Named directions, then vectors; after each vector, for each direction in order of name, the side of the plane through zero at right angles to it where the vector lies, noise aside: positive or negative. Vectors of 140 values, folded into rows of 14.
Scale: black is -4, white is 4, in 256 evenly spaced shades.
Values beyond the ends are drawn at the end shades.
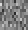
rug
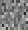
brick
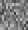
positive, positive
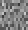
negative, negative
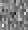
negative, positive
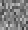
positive, positive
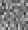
positive, positive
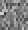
negative, negative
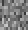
positive, positive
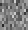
positive, negative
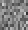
negative, negative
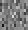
positive, negative
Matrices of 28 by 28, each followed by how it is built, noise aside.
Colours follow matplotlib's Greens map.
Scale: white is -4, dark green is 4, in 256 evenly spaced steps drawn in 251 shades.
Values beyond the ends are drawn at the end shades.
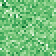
banded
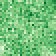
smooth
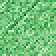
Hankel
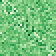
banded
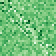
banded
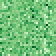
uneven columns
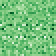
uneven rows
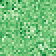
block diagonal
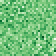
block diagonal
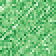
Hankel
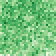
smooth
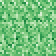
repeating columns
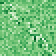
banded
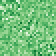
block diagonal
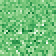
uneven rows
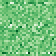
uneven rows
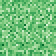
repeating columns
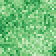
smooth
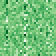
uneven columns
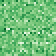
uneven rows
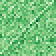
Hankel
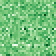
uneven rows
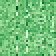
uneven columns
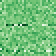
uneven rows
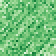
Hankel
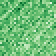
Hankel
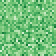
repeating columns
